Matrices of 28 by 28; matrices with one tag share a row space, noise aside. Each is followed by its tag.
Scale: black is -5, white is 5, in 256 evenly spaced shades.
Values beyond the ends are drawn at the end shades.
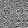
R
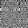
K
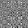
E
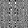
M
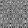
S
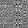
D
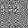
M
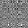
E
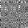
K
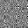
R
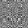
E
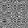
E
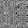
R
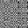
R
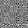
R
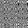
R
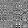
D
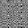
E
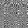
R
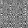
S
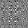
M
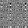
S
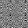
S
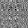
M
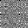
K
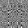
E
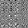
M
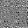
R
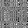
R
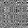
R
